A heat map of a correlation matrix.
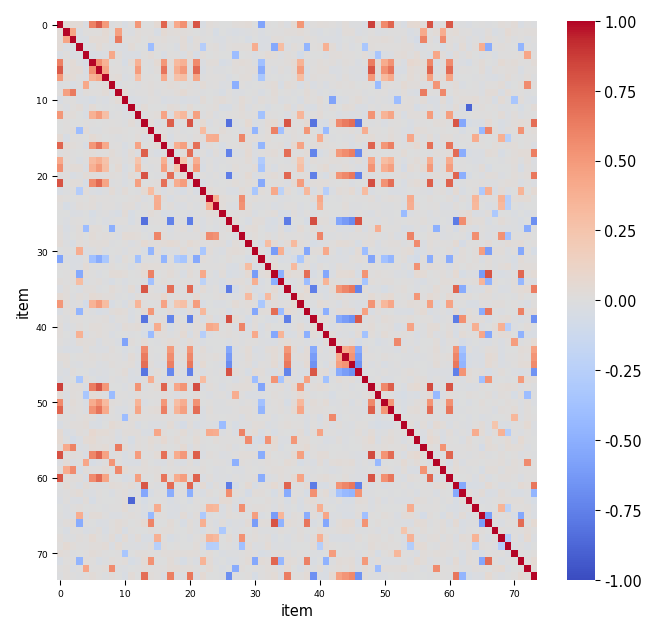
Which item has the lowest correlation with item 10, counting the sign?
42
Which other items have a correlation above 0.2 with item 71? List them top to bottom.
14, 22, 33, 38, 47, 66
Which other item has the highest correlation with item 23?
28
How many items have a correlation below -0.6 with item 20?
3
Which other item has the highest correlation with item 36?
55
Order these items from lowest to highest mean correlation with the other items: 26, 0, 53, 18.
26, 53, 18, 0
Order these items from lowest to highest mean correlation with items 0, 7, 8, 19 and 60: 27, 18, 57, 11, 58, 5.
27, 11, 58, 18, 5, 57
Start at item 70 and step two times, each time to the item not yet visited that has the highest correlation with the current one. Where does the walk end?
52
